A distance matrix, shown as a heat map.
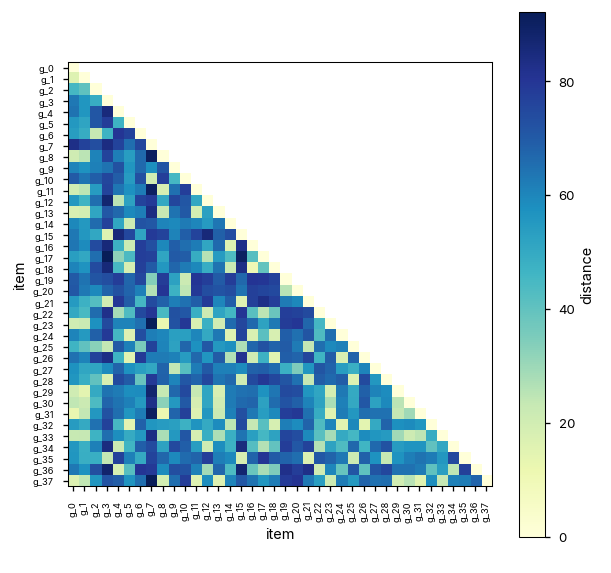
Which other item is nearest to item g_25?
g_28
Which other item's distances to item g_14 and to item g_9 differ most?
g_16
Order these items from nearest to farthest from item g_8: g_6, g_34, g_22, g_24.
g_22, g_34, g_24, g_6
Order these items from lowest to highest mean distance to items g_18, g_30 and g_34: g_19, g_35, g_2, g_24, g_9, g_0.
g_24, g_0, g_2, g_9, g_35, g_19
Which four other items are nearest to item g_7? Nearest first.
g_10, g_20, g_19, g_27
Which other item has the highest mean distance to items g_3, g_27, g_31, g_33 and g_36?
g_7
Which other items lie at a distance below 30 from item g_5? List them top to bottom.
g_14, g_16, g_18, g_24, g_26, g_32
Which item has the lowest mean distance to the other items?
g_1
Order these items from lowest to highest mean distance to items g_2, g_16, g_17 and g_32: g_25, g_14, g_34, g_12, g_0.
g_14, g_34, g_12, g_0, g_25
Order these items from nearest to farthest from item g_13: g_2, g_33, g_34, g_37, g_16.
g_37, g_33, g_2, g_34, g_16
